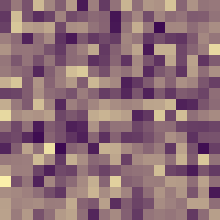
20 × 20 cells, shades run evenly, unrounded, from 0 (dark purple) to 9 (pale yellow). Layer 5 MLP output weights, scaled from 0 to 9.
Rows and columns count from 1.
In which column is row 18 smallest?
20
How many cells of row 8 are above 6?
3
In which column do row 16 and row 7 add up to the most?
8
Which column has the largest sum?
1
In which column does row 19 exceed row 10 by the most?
18
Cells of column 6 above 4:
5
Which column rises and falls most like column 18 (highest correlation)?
7
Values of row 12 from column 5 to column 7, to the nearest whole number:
3 3 1
